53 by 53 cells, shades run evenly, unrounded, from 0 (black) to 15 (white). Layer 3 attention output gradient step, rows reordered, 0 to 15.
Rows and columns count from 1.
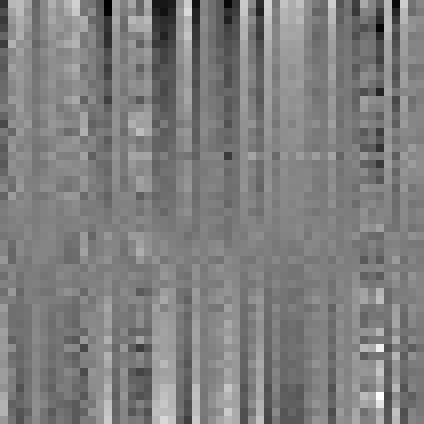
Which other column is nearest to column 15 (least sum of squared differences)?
7
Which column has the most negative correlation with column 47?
52
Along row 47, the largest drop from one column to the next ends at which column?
49
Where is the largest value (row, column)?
50, 48
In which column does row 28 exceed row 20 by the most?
29
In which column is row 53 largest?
21
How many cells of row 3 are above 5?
42
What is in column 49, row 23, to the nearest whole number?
9
